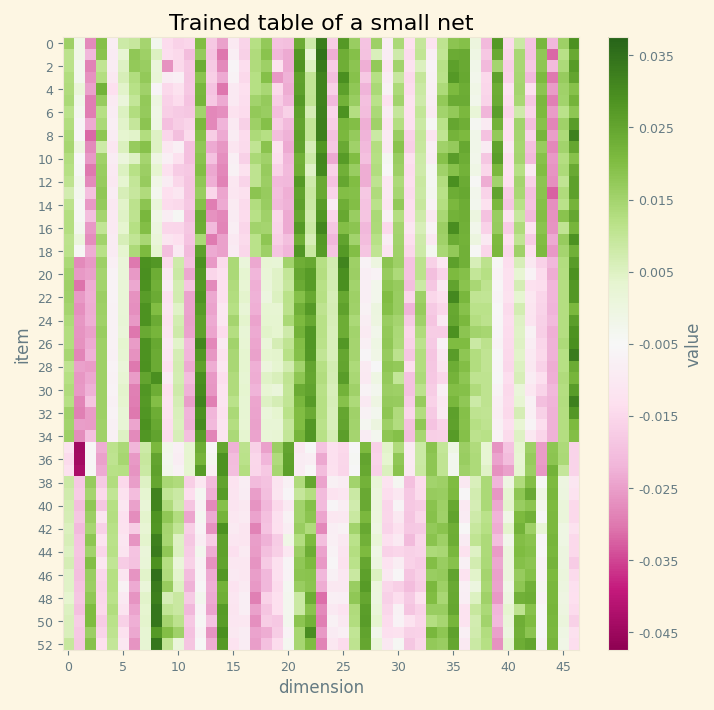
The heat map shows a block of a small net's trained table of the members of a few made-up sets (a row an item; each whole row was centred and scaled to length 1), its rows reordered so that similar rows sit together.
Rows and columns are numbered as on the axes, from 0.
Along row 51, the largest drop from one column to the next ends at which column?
23
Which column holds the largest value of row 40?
8
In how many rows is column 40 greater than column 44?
35
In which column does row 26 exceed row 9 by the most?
20
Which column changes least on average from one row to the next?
4
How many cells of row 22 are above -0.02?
40
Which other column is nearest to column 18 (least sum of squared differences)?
39
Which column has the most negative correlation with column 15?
34
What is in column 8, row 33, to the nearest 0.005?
0.025
